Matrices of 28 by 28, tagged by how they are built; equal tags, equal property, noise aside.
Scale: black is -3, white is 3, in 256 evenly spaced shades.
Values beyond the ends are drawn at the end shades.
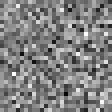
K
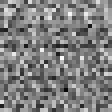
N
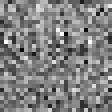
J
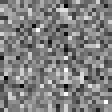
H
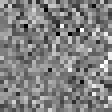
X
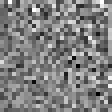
X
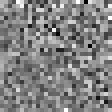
X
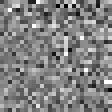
X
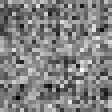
J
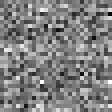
J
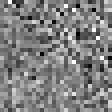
X
